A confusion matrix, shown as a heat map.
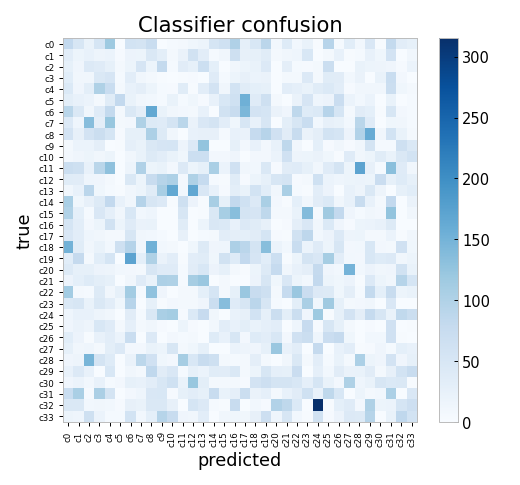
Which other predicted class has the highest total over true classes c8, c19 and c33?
c29
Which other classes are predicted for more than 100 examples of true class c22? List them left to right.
c0, c6, c8, c17
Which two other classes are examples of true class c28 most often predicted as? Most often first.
c2, c11
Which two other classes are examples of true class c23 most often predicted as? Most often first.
c15, c25
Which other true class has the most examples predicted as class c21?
c13
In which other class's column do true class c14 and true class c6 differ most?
c8
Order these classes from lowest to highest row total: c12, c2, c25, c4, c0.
c25, c2, c4, c12, c0
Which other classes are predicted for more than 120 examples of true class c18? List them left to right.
c0, c8, c19
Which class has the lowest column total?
c5
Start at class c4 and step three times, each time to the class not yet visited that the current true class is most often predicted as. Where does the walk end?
c1
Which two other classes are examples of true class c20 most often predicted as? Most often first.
c27, c24
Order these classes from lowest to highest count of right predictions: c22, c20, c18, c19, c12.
c19, c18, c20, c12, c22
